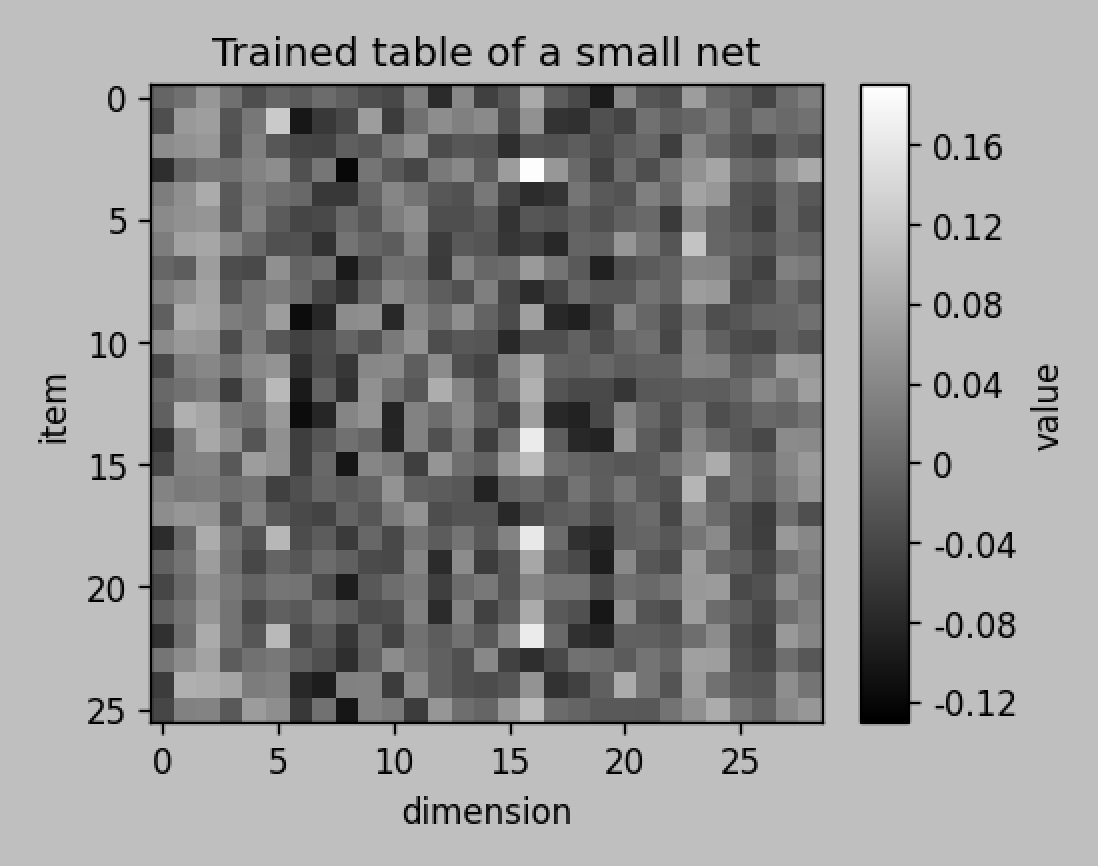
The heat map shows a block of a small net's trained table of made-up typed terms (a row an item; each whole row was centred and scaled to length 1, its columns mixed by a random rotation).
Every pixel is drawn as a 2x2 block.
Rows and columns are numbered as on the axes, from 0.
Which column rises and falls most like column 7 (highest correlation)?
17
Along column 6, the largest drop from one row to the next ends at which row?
9
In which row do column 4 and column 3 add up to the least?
7
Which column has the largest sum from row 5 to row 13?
2
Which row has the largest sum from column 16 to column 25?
3
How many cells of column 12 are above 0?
8
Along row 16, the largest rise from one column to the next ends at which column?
23
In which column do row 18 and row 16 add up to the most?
16
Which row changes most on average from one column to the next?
14
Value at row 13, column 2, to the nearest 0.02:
0.08
